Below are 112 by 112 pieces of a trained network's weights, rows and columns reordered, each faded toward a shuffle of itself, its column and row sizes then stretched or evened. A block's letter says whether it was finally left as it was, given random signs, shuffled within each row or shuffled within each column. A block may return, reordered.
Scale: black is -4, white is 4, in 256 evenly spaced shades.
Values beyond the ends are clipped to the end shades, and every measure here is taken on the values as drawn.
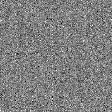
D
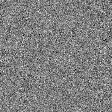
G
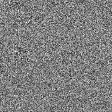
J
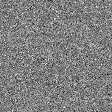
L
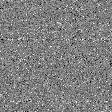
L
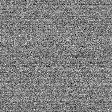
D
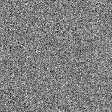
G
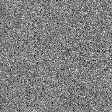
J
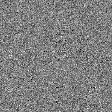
J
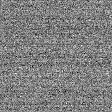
L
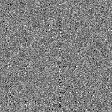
D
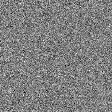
J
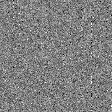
G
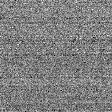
D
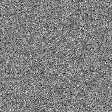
L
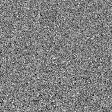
L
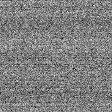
D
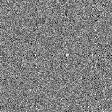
D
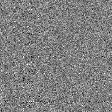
D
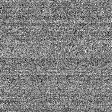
D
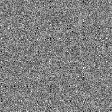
D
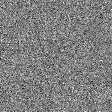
L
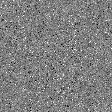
G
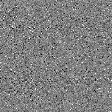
D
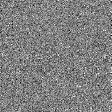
D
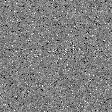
L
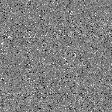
J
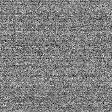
D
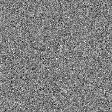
D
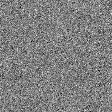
G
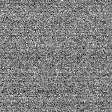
D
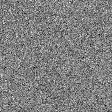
L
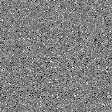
J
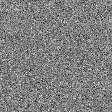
L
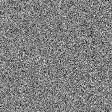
G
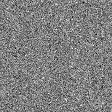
G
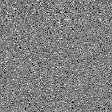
D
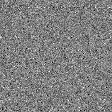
L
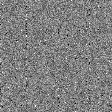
G
